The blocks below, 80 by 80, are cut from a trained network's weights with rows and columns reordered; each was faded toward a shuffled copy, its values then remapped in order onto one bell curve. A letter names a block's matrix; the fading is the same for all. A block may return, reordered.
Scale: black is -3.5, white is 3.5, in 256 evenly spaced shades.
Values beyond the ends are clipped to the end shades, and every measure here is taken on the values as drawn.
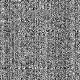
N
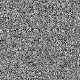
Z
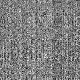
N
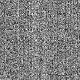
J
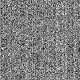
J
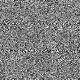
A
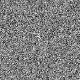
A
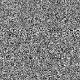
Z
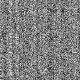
J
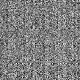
J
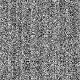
J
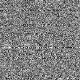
Z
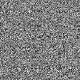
Z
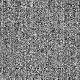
J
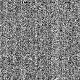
J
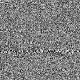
Z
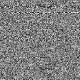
Z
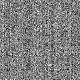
J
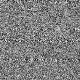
A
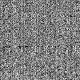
J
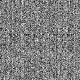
J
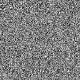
Z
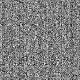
J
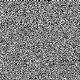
Z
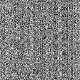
N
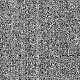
J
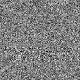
A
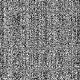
N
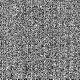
J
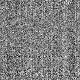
J
